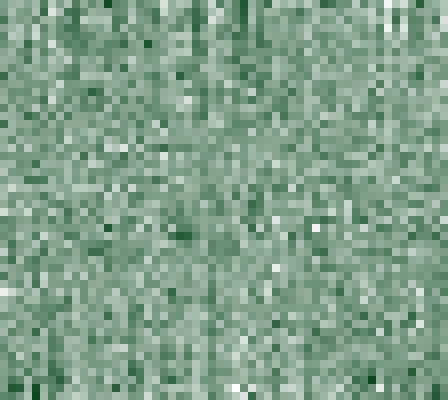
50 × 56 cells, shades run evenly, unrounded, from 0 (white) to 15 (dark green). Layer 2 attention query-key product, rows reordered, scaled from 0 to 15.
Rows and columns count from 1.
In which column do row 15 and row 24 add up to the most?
36
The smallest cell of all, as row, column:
49, 30
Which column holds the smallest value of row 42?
48
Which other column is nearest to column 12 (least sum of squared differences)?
13
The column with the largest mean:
55
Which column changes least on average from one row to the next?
25
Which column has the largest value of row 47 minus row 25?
52
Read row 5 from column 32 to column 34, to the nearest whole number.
8 11 7
